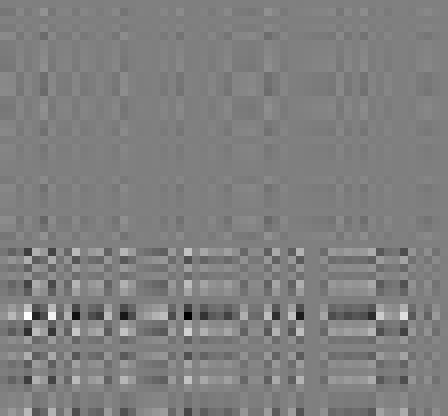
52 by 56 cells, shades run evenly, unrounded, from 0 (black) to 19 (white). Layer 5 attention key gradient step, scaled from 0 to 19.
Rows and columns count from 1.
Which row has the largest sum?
42
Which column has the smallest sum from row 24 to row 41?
6
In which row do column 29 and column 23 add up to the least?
40
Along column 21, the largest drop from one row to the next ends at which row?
41
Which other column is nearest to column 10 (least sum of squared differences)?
16
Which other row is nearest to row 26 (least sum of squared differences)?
20
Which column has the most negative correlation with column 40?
36
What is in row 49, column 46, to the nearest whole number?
10
